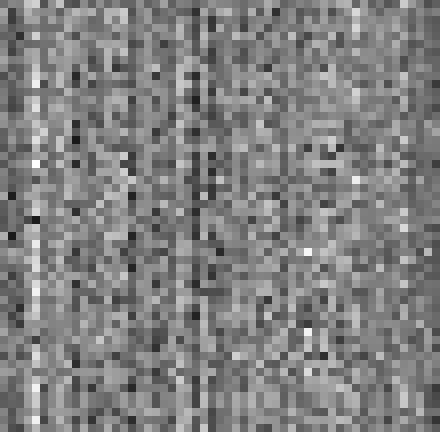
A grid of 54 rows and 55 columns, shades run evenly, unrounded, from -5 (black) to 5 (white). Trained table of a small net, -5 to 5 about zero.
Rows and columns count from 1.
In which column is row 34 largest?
5
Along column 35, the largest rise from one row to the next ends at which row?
26
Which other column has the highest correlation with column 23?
42
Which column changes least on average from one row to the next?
47
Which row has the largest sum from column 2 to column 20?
2
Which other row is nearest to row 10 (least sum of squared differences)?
36
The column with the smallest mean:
25
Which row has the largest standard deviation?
21
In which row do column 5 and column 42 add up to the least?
28
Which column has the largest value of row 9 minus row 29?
20
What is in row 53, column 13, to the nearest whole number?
0
